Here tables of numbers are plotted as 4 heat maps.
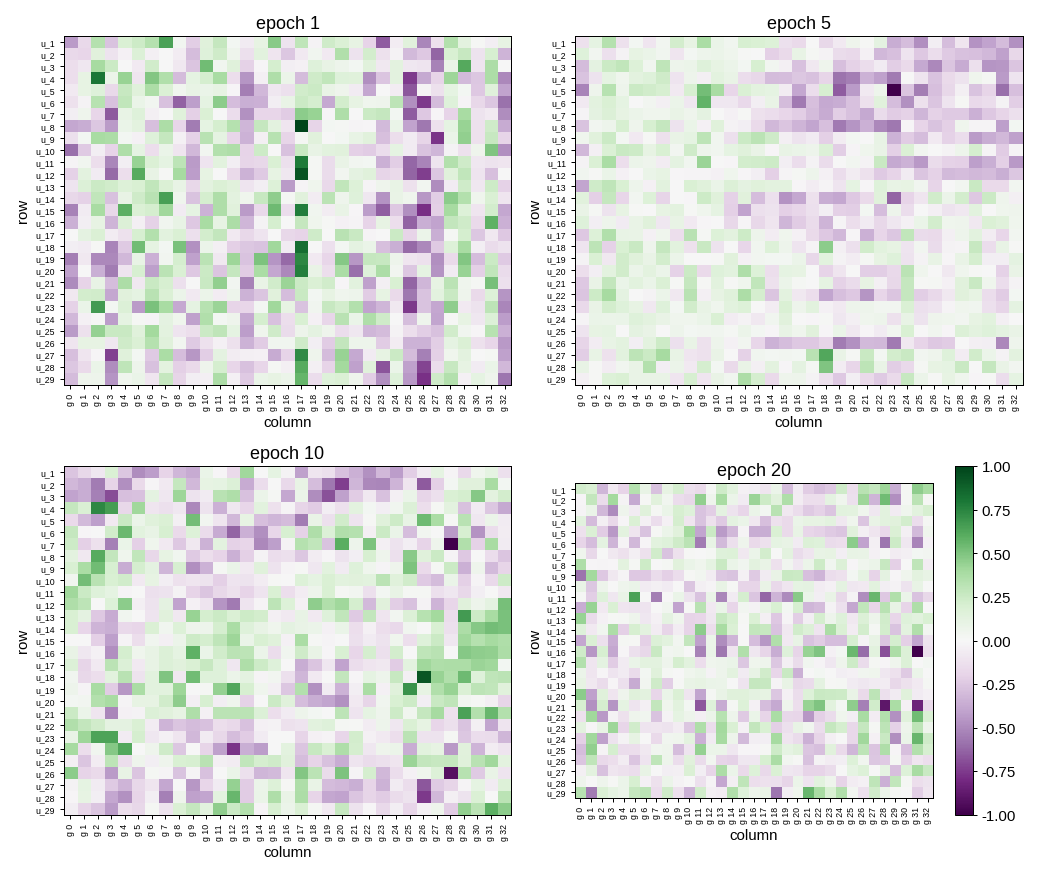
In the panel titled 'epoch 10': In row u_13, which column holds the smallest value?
g 3
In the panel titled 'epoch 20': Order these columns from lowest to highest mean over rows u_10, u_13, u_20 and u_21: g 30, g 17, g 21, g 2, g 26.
g 26, g 17, g 30, g 2, g 21
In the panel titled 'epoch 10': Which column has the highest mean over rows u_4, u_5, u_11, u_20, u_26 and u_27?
g 0
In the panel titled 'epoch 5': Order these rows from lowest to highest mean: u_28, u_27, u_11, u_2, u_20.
u_2, u_11, u_20, u_28, u_27
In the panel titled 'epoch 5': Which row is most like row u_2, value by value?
u_12
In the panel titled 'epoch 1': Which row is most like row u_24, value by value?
u_2
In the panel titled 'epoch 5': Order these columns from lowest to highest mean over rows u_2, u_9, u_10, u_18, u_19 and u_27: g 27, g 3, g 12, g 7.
g 27, g 12, g 7, g 3
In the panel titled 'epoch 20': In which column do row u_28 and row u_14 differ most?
g 13
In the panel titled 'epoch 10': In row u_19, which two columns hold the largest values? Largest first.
g 25, g 12
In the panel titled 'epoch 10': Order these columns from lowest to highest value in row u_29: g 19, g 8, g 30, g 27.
g 19, g 27, g 8, g 30
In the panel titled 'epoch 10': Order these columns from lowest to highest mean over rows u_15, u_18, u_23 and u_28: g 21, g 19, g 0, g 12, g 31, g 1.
g 19, g 21, g 0, g 1, g 31, g 12
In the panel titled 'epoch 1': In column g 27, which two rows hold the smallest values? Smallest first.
u_9, u_2
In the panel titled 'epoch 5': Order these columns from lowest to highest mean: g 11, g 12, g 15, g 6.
g 15, g 11, g 12, g 6
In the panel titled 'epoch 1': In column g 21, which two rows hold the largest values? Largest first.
u_23, u_17
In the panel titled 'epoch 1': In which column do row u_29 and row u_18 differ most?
g 8
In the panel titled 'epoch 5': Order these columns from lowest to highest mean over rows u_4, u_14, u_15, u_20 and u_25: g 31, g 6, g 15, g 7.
g 15, g 31, g 7, g 6
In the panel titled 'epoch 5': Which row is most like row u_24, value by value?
u_25
